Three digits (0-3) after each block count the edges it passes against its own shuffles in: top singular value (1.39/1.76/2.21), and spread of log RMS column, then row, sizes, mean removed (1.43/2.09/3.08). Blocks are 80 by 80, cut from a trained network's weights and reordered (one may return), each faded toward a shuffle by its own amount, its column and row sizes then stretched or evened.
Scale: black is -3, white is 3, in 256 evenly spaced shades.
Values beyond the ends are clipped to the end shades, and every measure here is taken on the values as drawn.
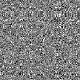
2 2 1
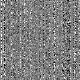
1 3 0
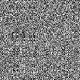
2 1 1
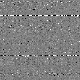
3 0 2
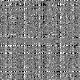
3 2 3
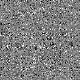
0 2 2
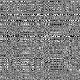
3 1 3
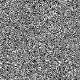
0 2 1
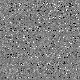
0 0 2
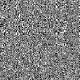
2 2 1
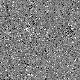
0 1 0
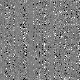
0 3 0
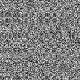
3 0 1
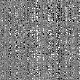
1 3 2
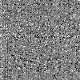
0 0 2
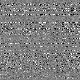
0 1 3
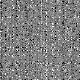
1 2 2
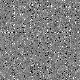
1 2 0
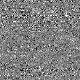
1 1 2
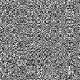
3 2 0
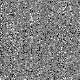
0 2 0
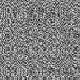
3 1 0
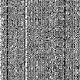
3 2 0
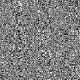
2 2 1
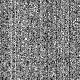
2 0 0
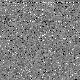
1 0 1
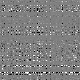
2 2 3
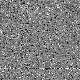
1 0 0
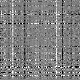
3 2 3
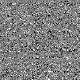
1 1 2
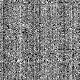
2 0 1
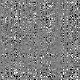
1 3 2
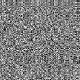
2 1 1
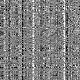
3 2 2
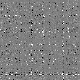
1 2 2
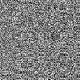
2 1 0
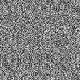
2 0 0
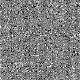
0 0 2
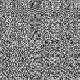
3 0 0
